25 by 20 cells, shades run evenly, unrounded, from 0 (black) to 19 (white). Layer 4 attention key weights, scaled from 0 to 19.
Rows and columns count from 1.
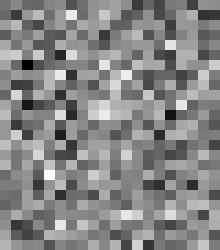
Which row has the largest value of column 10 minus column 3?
7
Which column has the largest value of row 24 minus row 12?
16
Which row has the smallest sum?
1
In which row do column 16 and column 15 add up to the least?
6
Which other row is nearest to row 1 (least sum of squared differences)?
19
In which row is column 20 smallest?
2
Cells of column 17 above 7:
21
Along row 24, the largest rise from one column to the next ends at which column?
5
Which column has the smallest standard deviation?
8
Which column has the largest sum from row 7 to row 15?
10
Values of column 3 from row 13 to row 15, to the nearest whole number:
8 5 13
